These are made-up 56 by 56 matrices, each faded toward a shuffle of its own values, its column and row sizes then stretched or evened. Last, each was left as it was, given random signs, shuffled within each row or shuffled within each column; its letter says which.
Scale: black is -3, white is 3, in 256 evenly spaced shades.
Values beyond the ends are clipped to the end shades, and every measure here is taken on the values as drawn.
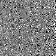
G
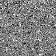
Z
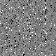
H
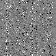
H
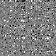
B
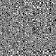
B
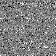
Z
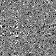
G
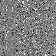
H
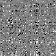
B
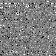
Z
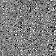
G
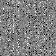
H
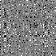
B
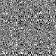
B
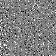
H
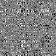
B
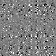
B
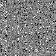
H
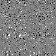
B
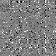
B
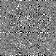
B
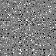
B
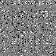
G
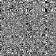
B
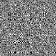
B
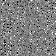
H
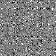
G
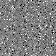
H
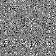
G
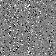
H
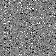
H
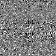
G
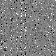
H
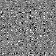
G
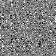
G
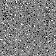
H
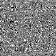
G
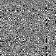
G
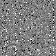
H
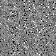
H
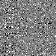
G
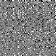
B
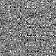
B
